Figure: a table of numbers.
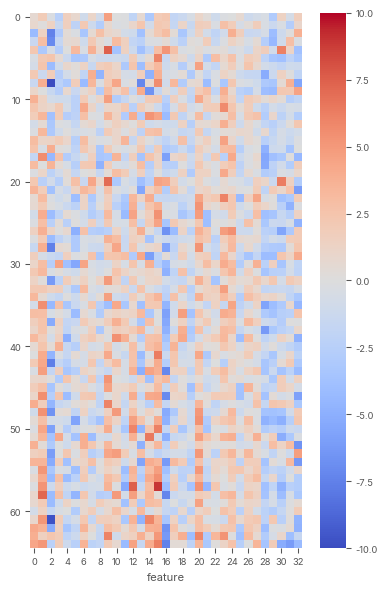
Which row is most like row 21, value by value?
52
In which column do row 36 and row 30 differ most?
14
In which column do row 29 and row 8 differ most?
13
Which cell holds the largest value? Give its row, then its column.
57, 15
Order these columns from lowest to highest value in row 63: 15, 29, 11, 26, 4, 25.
25, 4, 29, 11, 26, 15
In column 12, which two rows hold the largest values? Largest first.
57, 50
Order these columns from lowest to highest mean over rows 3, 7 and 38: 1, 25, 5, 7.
25, 5, 1, 7
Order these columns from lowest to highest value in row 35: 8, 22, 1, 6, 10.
8, 6, 22, 10, 1
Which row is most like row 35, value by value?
17
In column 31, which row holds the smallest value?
64
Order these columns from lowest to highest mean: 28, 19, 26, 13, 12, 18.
28, 19, 13, 18, 26, 12
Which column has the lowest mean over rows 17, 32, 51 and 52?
2
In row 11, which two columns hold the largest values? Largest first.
23, 6
